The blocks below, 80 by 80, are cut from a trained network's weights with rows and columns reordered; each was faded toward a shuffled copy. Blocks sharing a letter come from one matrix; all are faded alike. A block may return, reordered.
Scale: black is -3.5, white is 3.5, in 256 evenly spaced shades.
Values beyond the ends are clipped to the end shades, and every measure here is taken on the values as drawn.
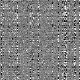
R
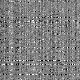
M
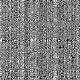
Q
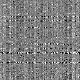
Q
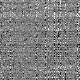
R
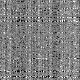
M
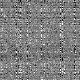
R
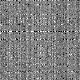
Q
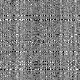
Q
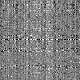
Q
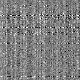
Q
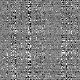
R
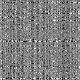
M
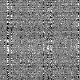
R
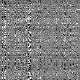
R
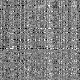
Q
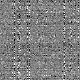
R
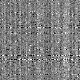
Q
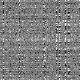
R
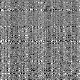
M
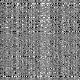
M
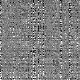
R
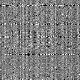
Q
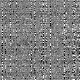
R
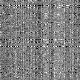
Q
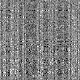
M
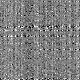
Q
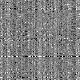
Q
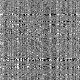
M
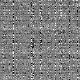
R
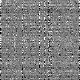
R
